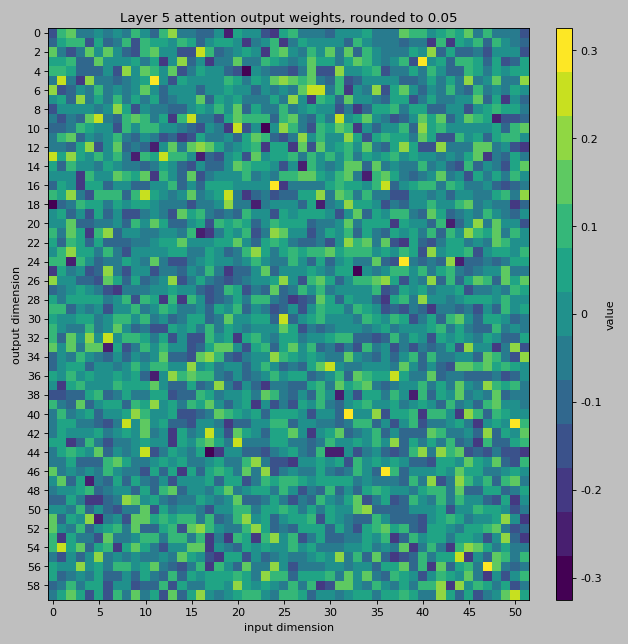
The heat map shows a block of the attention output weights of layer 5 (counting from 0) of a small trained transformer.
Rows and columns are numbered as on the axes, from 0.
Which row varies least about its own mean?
31
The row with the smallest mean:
44
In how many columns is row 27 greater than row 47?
17
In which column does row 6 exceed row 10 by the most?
28
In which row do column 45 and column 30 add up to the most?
35
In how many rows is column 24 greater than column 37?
27
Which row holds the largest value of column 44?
55
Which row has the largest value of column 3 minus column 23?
10
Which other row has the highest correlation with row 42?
43
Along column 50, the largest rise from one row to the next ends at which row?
59
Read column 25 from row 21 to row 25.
0.15 0.05 0.05 -0.05 0
